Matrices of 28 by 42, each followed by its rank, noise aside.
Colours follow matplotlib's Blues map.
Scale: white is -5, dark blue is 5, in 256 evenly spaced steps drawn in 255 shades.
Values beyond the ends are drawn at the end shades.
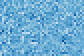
eight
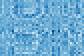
four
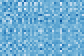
three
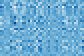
three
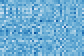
four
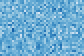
six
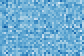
eight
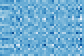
three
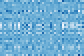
three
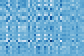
two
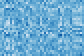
four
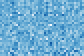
six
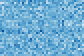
eight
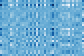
two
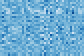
four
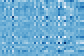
two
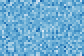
eight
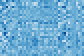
four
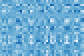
three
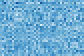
six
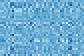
four
